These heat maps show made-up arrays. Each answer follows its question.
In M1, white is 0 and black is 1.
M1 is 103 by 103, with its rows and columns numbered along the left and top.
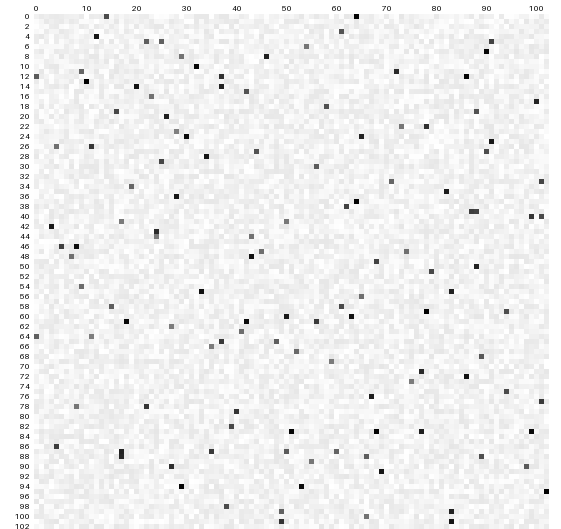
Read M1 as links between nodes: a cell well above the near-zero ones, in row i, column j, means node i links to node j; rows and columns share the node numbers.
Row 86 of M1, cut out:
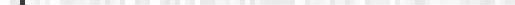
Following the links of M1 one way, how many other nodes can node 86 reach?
11
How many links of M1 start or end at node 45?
1
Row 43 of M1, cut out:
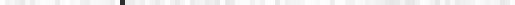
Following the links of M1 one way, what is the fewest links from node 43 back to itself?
4
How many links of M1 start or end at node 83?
7
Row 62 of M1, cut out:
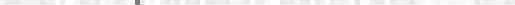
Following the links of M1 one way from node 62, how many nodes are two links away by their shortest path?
2
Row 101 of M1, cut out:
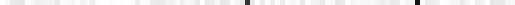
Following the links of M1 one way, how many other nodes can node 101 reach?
12
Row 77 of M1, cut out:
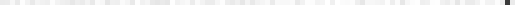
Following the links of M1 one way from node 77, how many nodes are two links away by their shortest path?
2
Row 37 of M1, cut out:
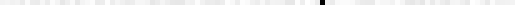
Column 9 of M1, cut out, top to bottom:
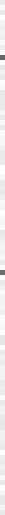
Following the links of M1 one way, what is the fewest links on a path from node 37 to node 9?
3
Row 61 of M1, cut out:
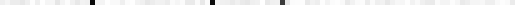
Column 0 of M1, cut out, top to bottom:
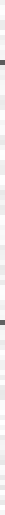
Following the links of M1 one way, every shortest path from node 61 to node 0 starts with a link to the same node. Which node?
node 56
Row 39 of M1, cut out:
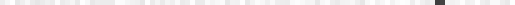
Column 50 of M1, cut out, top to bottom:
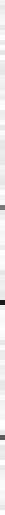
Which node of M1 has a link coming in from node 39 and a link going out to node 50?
node 87
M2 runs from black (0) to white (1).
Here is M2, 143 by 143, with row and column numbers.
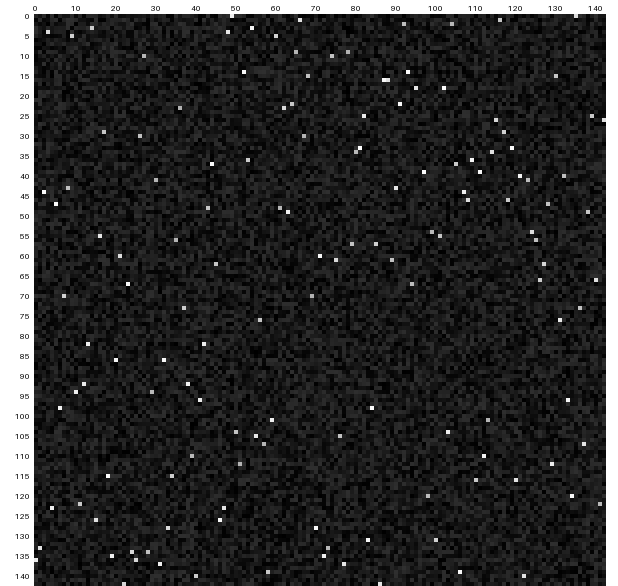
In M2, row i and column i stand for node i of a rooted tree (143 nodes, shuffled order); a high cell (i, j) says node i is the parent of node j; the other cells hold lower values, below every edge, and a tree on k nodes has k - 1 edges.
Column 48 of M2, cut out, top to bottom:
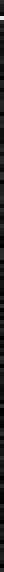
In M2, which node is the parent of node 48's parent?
123
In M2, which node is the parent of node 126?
66
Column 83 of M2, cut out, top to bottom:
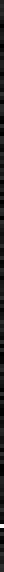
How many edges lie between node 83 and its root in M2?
7
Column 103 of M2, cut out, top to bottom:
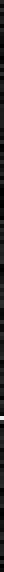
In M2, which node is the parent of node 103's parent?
2
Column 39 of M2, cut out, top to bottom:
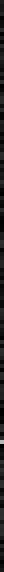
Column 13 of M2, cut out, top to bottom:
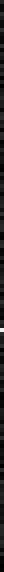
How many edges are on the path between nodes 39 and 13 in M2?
9
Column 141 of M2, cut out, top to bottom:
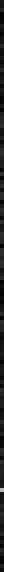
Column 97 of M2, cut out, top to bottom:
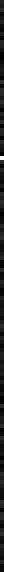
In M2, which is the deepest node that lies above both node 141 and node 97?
1
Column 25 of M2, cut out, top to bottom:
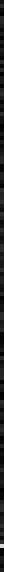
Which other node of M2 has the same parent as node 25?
0
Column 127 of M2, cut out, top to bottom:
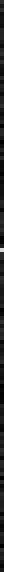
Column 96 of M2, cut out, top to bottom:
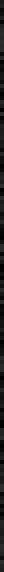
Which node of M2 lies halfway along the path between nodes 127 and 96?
67
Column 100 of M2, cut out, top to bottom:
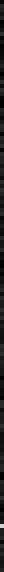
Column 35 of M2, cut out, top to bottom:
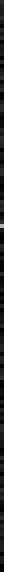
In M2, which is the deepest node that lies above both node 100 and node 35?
76
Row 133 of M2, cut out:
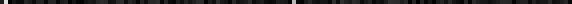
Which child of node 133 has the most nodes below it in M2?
73
